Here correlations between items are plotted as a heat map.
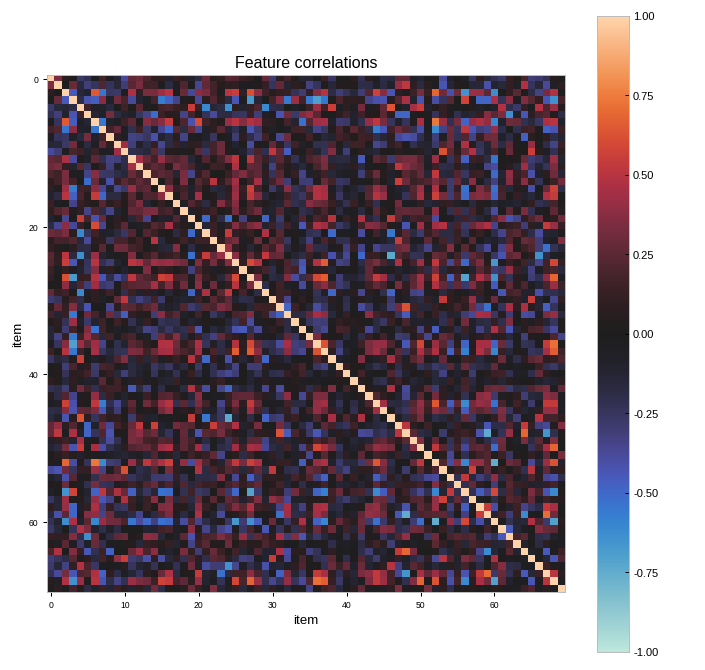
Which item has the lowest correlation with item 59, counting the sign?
48
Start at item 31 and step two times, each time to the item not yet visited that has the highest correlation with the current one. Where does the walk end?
64
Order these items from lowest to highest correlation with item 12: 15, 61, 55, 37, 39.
39, 61, 55, 15, 37
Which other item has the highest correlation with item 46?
4
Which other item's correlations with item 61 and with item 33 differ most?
62
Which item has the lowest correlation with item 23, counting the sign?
67
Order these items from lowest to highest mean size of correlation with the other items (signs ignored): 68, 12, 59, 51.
51, 12, 59, 68
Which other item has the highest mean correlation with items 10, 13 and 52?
6
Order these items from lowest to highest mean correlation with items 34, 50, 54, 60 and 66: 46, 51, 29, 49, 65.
29, 51, 49, 65, 46
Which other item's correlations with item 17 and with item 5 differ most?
47
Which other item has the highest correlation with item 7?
56
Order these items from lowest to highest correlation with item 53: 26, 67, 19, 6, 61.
26, 19, 61, 67, 6
